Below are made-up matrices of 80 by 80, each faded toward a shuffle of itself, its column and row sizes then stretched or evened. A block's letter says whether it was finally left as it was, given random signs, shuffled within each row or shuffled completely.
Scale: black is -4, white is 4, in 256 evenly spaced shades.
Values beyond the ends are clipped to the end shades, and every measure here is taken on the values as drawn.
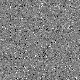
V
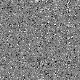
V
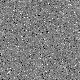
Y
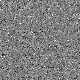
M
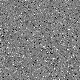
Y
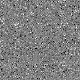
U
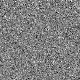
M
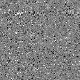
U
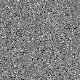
M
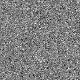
V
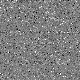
M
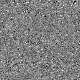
M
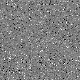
V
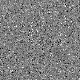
V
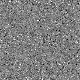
M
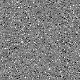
U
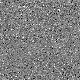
M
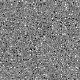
U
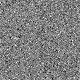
Y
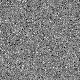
Y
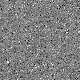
Y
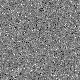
Y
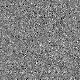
V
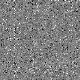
U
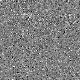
U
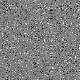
U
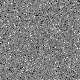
Y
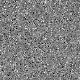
V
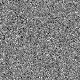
M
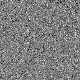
V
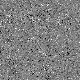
V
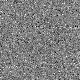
M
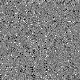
U
